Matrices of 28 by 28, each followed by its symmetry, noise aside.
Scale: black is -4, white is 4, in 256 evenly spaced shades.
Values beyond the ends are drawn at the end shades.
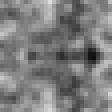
mirrored top to bottom.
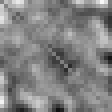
symmetric.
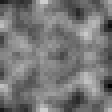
mirrored top to bottom.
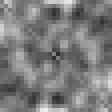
same after a half turn.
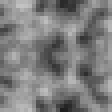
mirrored top to bottom.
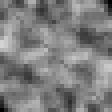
same after a half turn.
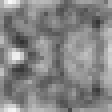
mirrored top to bottom.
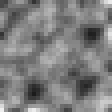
symmetric.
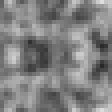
mirrored top to bottom.
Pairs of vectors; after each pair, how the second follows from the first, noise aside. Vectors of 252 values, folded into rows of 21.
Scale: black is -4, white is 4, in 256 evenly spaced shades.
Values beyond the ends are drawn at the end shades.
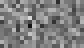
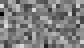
wrapped around.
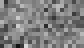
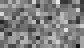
reversed.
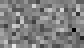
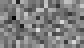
wrapped around.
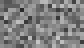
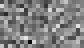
reversed, negated.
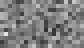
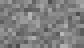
reversed, negated, shrunk.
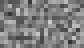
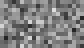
wrapped around.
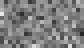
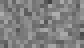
reversed, negated, shrunk.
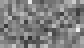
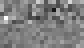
reversed, partly zeroed.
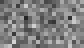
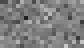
wrapped around, negated, partly zeroed.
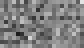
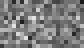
negated.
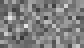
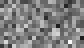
wrapped around.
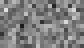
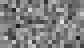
reversed, negated.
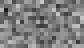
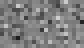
wrapped around, negated, partly zeroed.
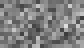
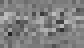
wrapped around, negated, partly zeroed.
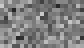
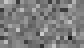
reversed, partly zeroed.
